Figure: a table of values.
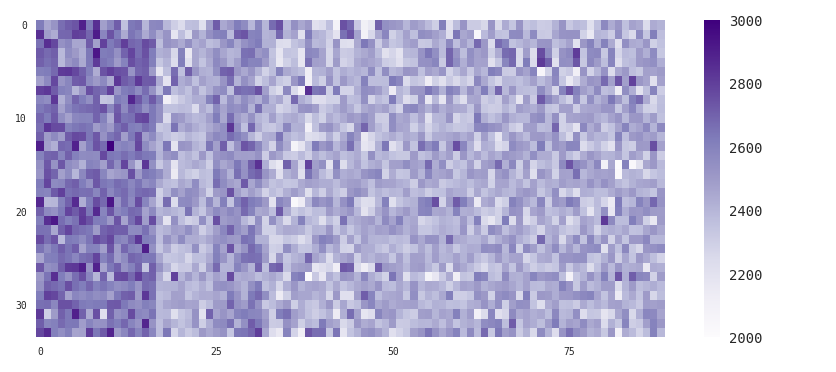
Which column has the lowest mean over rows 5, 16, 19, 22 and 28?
37
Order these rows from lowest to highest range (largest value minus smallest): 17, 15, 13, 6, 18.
17, 18, 6, 15, 13
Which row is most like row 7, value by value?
33
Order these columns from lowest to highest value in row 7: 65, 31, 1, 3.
3, 65, 31, 1
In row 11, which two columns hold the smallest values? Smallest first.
38, 76
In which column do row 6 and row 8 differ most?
19
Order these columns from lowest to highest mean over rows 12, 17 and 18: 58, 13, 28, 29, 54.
58, 54, 28, 29, 13
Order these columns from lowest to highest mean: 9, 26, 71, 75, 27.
75, 71, 26, 27, 9
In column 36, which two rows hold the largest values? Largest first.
8, 27
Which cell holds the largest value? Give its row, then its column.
13, 10
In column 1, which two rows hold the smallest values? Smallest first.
31, 19
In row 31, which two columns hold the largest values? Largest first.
5, 0
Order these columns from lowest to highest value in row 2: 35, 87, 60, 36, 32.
35, 87, 36, 32, 60
